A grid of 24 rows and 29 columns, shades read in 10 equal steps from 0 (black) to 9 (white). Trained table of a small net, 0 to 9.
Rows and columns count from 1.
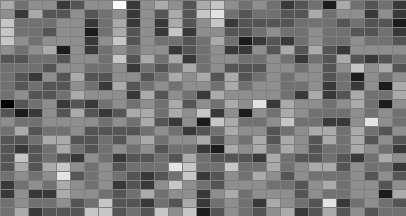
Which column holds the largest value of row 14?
27
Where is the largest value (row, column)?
1, 9
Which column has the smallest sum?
10
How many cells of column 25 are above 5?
2
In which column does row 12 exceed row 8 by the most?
19
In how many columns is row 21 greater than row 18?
14
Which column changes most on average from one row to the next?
13
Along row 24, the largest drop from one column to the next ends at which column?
15
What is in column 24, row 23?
8
